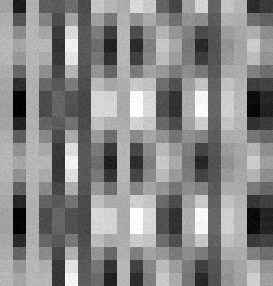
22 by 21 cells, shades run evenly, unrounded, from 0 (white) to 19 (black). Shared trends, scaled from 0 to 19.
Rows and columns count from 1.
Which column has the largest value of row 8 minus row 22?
20
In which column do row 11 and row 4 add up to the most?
5
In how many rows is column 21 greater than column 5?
9
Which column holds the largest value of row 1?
2
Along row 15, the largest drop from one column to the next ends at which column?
6
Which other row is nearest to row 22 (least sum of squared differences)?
13
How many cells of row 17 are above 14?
4
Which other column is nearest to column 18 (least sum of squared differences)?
12
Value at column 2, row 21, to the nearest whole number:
8
